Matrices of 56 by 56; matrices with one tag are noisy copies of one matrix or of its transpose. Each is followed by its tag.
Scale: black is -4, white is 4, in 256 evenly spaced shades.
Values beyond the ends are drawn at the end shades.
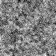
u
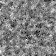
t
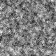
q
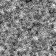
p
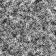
q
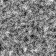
t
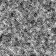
q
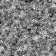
p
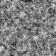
p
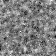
t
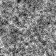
u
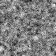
p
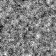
p
